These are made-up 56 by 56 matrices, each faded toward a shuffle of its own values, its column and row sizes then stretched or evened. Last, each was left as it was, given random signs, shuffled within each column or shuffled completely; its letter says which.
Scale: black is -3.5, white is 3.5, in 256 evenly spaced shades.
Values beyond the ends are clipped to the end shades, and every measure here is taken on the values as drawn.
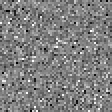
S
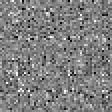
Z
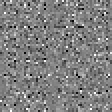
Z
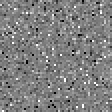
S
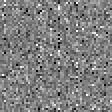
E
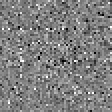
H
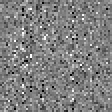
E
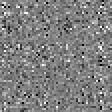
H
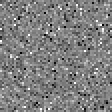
S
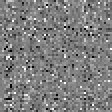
H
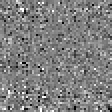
H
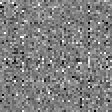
H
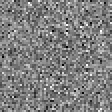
E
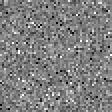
S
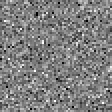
S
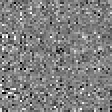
Z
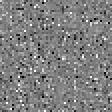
E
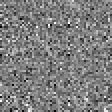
H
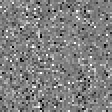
E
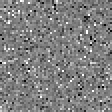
S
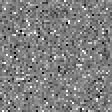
S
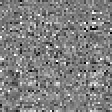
Z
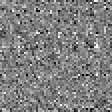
Z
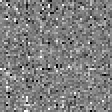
H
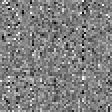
E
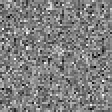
E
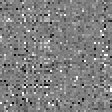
Z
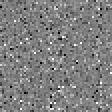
E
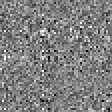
Z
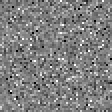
S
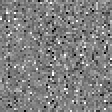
E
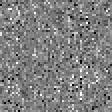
E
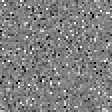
S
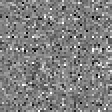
H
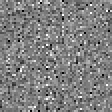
E
